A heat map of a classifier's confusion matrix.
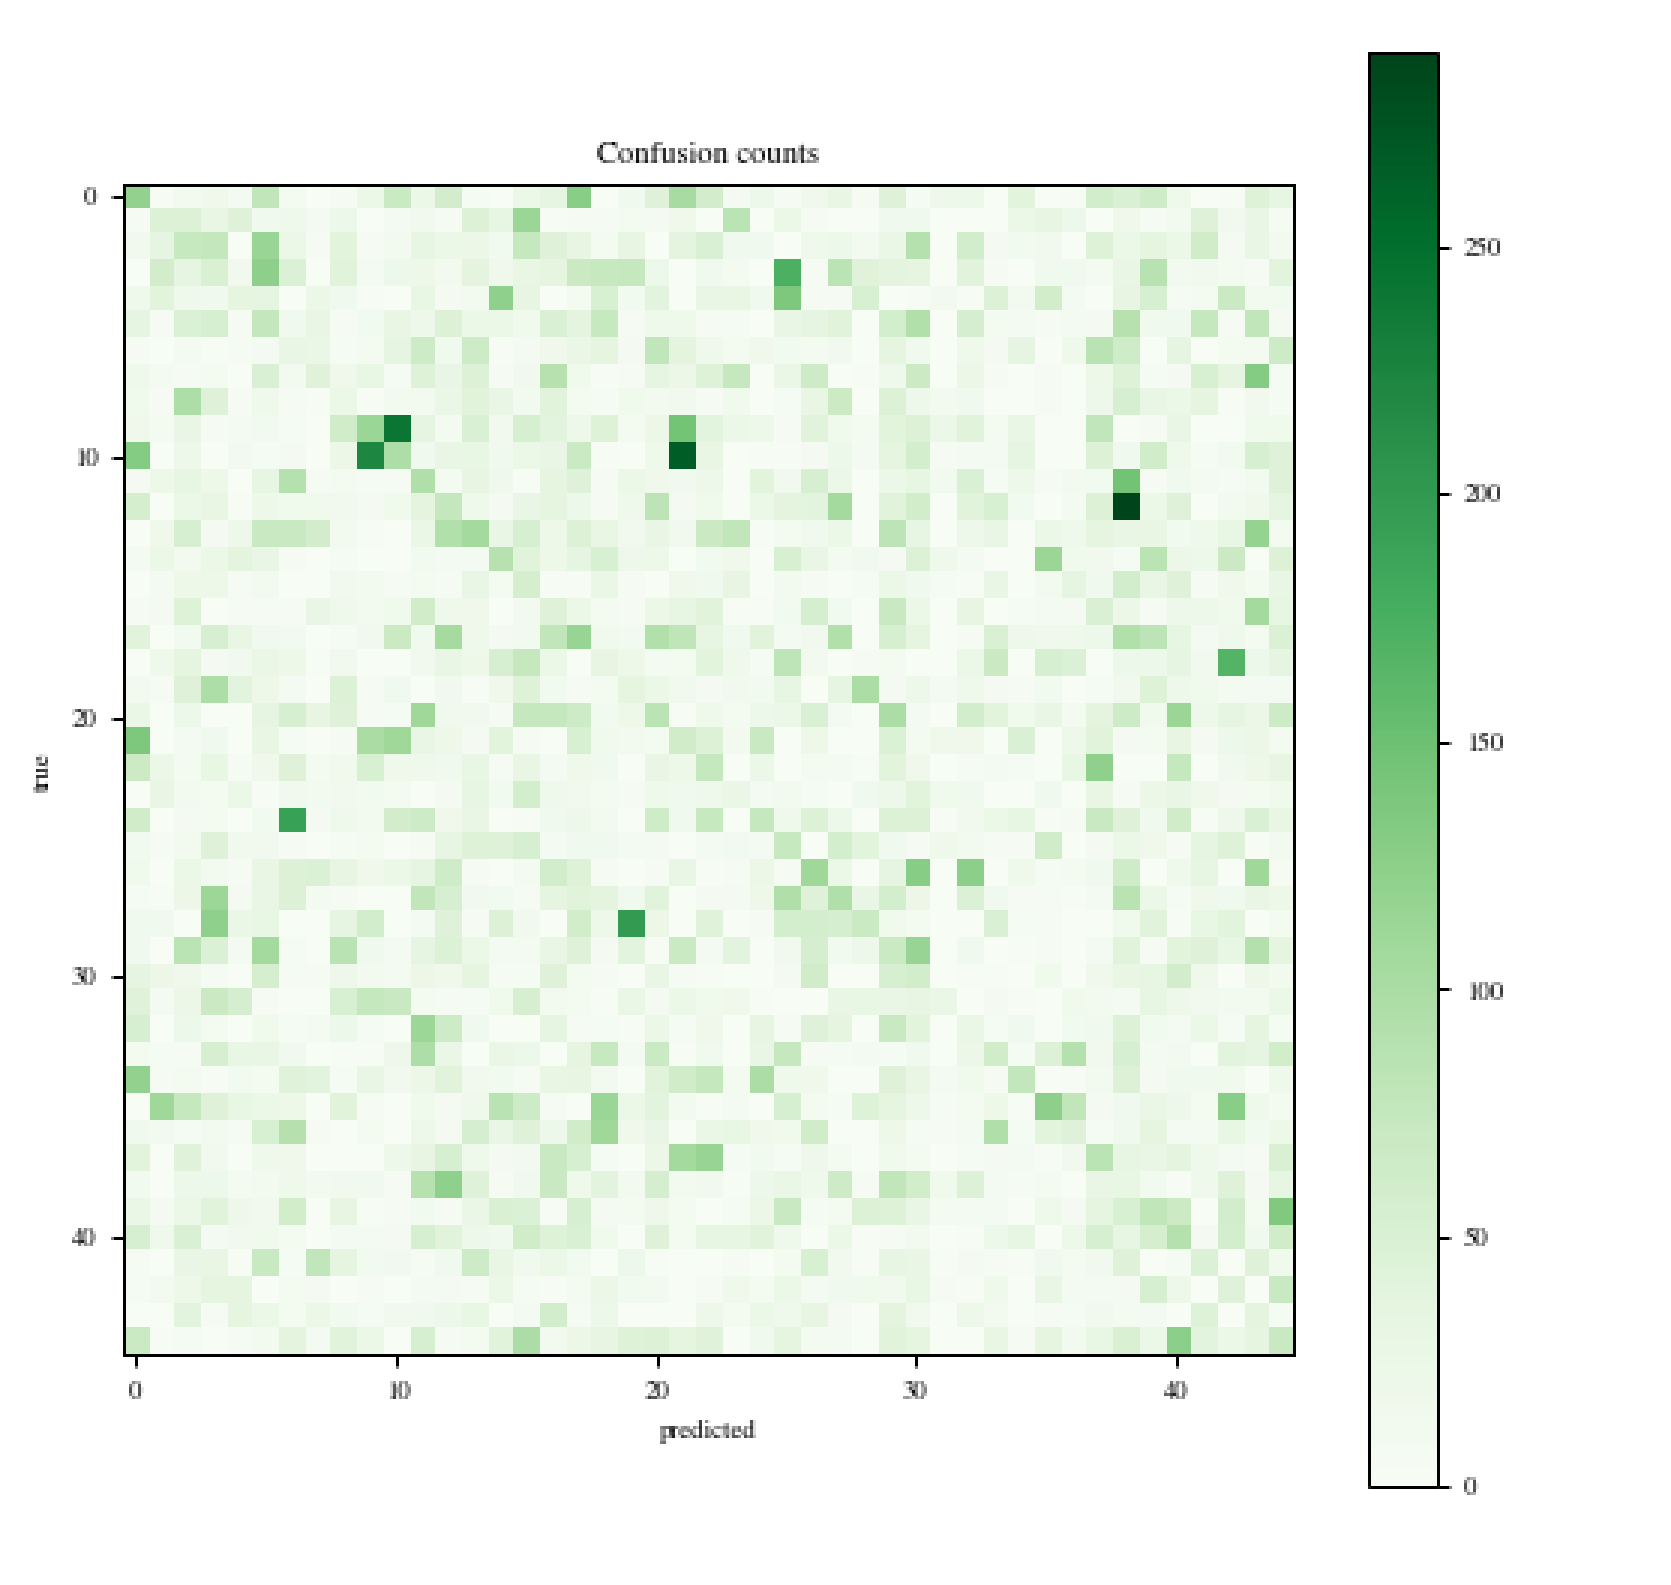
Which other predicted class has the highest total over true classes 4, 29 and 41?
5
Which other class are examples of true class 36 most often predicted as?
18
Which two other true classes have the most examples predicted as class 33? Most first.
36, 18
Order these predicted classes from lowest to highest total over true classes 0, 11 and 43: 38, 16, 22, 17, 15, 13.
15, 13, 22, 16, 17, 38
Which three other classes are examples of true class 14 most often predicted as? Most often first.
35, 39, 42
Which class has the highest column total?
38
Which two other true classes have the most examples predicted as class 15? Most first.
1, 44
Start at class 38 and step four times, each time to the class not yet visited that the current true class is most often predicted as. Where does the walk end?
25
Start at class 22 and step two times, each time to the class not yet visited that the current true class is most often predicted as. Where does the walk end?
21
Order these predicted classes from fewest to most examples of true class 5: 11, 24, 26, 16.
24, 11, 26, 16
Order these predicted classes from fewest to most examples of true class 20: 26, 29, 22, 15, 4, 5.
4, 22, 5, 26, 15, 29
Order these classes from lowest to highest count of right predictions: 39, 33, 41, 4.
4, 41, 33, 39
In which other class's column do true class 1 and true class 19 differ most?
28
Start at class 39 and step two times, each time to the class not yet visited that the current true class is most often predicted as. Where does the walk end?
40
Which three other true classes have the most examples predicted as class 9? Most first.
10, 21, 31
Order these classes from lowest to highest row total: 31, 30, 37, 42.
42, 30, 31, 37
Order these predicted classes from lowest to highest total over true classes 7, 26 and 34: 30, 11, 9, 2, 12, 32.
2, 9, 11, 12, 32, 30
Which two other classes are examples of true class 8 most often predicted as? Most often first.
2, 27
